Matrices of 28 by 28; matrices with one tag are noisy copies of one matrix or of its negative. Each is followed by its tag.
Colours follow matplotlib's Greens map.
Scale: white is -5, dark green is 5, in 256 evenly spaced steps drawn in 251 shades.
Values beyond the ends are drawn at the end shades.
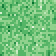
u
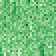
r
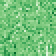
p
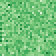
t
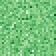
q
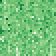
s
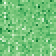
s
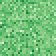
q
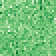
u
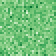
q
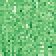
r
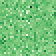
q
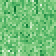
r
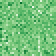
t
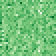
t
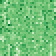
s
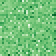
q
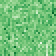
p
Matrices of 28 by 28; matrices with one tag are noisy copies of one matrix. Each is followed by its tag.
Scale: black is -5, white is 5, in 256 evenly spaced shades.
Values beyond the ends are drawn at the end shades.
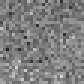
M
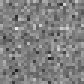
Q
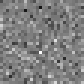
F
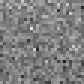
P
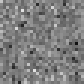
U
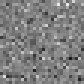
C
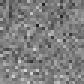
M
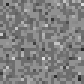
C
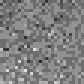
M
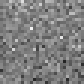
P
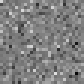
U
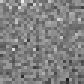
P
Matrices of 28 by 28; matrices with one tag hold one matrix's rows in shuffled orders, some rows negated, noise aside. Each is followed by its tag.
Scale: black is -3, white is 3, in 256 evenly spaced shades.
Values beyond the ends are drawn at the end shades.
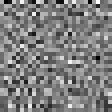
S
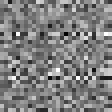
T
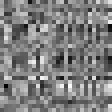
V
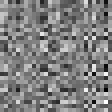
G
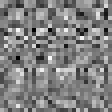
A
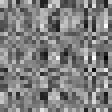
G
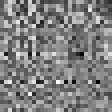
S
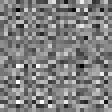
A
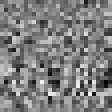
T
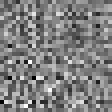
S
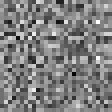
S
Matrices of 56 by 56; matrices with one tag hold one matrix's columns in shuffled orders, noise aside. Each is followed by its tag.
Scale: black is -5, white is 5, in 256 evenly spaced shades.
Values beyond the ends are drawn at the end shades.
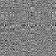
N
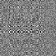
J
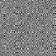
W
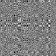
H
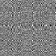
N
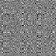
W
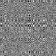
H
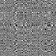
N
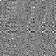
J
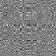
N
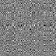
N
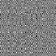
W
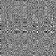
J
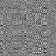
W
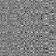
W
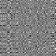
W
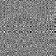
J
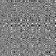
H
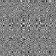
H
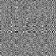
J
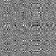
N
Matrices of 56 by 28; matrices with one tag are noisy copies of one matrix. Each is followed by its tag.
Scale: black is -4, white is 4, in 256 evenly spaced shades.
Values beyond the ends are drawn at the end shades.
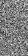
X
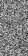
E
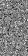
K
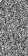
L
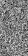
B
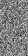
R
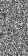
K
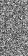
R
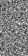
K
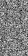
R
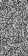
L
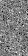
B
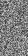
R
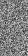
R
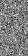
E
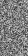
R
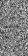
X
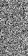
R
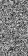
L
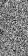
X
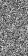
L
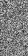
R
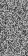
R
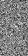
K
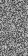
L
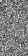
L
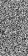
X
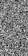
E
